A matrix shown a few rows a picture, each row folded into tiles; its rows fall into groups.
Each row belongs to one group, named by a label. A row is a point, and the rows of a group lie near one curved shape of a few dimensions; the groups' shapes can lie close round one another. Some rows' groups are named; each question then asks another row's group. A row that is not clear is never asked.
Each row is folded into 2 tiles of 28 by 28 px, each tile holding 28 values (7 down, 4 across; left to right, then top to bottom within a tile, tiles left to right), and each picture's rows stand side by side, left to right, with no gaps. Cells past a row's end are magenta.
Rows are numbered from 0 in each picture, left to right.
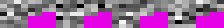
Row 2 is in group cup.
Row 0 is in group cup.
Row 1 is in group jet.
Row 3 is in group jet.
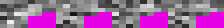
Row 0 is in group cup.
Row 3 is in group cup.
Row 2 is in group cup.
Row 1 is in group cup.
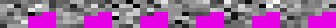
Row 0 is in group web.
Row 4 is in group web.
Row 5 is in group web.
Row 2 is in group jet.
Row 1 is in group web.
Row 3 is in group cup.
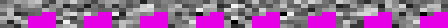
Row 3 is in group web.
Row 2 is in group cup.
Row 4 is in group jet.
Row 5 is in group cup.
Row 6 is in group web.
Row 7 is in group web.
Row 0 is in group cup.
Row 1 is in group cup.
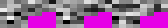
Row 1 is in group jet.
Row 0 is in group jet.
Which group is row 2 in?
jet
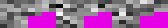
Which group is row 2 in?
cup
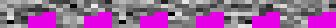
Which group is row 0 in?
jet
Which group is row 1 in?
web
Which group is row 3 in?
cup
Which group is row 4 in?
jet
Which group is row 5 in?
web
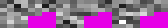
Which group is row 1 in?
cup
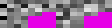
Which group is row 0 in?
jet
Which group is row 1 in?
cup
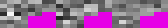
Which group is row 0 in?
cup
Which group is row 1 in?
cup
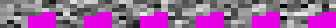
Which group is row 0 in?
cup
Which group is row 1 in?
cup
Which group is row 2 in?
web
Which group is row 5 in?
jet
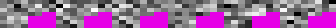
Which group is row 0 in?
web
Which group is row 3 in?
web
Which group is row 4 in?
web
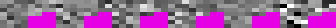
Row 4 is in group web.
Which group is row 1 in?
jet
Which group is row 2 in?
cup
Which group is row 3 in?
cup
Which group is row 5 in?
jet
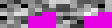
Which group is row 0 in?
jet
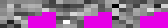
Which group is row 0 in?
cup
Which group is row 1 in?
cup
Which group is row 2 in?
jet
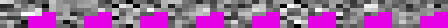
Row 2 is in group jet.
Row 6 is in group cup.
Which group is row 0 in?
web
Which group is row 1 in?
cup
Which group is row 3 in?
web
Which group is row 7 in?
web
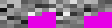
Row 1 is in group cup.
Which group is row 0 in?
web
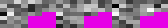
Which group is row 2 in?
jet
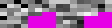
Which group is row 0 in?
jet
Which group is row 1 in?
web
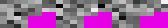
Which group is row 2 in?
web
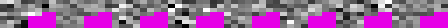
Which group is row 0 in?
web
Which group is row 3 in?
jet
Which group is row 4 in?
cup
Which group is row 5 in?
cup
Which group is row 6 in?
web
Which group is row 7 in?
web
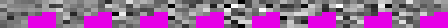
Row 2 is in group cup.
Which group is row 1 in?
jet
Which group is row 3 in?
jet
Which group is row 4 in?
jet
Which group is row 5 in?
jet
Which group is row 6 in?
web
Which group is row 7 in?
cup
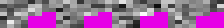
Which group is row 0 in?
cup
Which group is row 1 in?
web
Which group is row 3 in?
jet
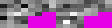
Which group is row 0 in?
jet
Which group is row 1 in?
cup
